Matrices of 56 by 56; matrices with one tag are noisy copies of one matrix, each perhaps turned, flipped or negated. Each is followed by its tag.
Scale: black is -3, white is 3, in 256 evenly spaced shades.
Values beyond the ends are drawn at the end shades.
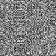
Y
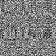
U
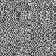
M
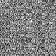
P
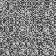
P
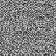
M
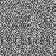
M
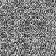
P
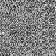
P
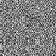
M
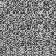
P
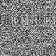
Y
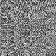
P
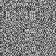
M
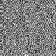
M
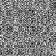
P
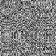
Y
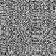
Y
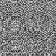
M
